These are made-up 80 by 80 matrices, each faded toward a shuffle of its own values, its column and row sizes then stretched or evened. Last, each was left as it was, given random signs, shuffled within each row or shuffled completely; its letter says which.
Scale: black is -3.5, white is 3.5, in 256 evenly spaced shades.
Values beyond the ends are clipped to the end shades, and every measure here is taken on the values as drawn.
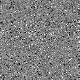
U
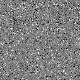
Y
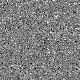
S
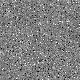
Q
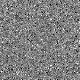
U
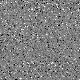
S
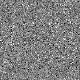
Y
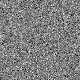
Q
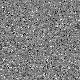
S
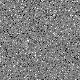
S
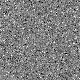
Q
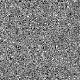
U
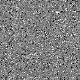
U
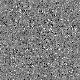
Y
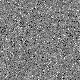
Q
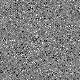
Y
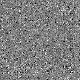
Y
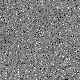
Q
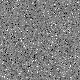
Q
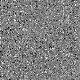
Y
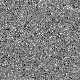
S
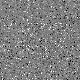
S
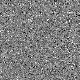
Y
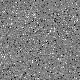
Q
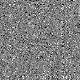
U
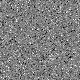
Q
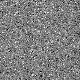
Q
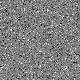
Q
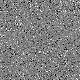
S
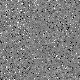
Y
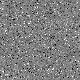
S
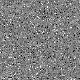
U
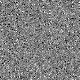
Y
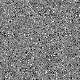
Y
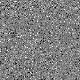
U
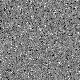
Q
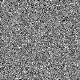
Y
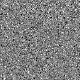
Y
